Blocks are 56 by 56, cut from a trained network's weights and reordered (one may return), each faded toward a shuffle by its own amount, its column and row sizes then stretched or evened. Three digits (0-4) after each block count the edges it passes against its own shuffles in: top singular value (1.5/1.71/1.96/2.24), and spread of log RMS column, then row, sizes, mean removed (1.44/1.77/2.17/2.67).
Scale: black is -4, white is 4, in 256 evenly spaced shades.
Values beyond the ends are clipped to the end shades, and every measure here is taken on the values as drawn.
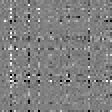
2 3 3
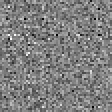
1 1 1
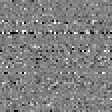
1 0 4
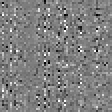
1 4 1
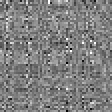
3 3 2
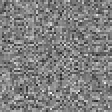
3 2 0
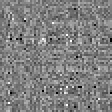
2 1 1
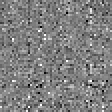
1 2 2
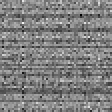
4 3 1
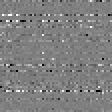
1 0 4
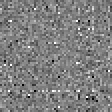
0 2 2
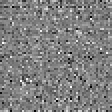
1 1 2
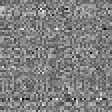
3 0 3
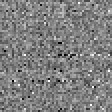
1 0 1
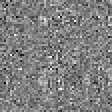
2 2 2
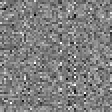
1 3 0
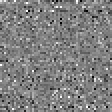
0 1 3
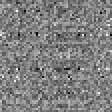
2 1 1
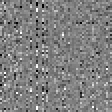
1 4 0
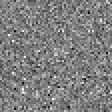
0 0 0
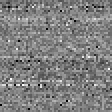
1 0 3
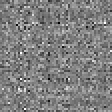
2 3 2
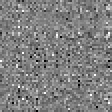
1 3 2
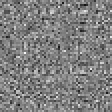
2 1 1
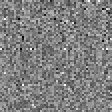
2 0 1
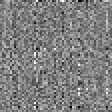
3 3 1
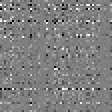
3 4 4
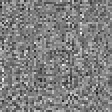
3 2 0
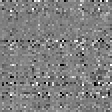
1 2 4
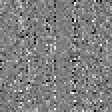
0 4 1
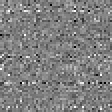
1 2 3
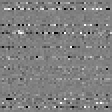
1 0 4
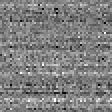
3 2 3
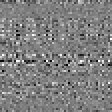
4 1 4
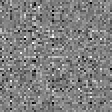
2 3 3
